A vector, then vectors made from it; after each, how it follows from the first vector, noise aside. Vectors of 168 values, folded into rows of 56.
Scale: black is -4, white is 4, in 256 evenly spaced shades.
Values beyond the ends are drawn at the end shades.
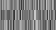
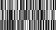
wrapped around, negated, scaled up.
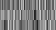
negated.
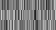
negated.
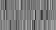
reversed, partly zeroed.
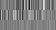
wrapped around, partly zeroed.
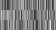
negated.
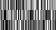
wrapped around, negated, scaled up.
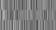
wrapped around, shrunk.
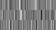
reversed, partly zeroed.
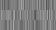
negated, shrunk.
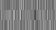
negated, shrunk.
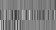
wrapped around, negated, partly zeroed.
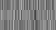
negated, shrunk.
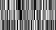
reversed, negated, scaled up.
